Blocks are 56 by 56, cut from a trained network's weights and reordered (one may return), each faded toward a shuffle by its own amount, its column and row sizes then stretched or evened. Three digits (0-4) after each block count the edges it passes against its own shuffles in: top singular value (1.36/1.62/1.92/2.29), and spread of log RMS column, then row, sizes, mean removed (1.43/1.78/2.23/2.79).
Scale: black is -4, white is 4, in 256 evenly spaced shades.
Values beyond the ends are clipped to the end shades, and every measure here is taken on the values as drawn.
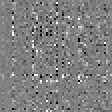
2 4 2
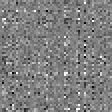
1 4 2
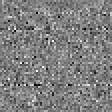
2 0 2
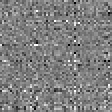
3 2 3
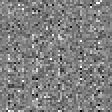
2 3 0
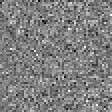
3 1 1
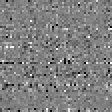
2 2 3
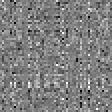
3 4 1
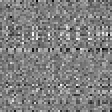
4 2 3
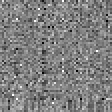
2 1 2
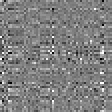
4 3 4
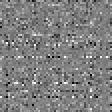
1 3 3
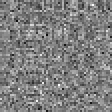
3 1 0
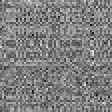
4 0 0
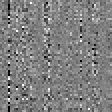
3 4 0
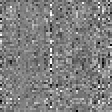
3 4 0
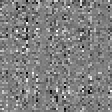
1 4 2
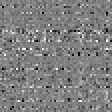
1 1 4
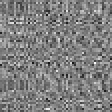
4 2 3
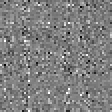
0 3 2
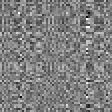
4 3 1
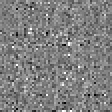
1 1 2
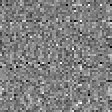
2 2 2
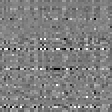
2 0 4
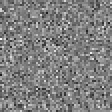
3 2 1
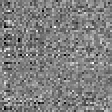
3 1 2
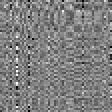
4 3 0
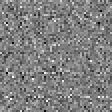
2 1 1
